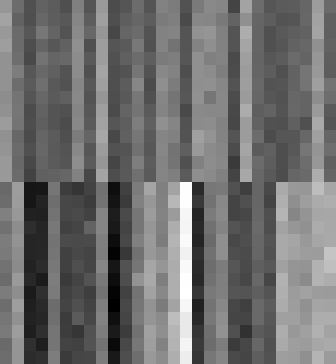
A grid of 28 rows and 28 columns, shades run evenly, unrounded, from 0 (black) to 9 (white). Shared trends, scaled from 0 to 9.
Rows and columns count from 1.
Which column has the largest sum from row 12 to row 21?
16
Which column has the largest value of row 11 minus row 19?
17
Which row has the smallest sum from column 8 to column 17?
1
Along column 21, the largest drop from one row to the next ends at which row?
15
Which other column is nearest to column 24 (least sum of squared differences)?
13
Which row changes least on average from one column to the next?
2
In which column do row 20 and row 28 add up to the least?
10
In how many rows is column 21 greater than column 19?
14
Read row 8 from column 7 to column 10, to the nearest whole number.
5 3 5 3
